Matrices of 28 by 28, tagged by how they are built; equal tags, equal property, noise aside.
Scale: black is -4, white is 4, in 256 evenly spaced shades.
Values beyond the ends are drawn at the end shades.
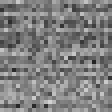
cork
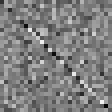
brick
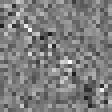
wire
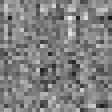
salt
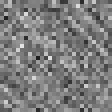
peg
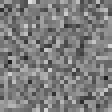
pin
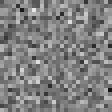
cork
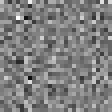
salt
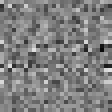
salt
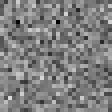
pin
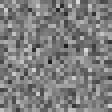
pin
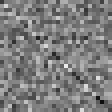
brick
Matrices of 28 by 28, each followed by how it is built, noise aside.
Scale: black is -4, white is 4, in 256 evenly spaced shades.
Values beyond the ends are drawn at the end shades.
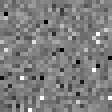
sparse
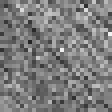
Toeplitz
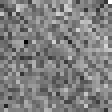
Toeplitz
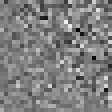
upper triangular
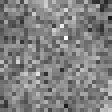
smooth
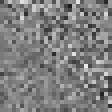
upper triangular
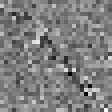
banded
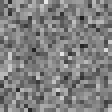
noise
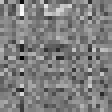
low rank
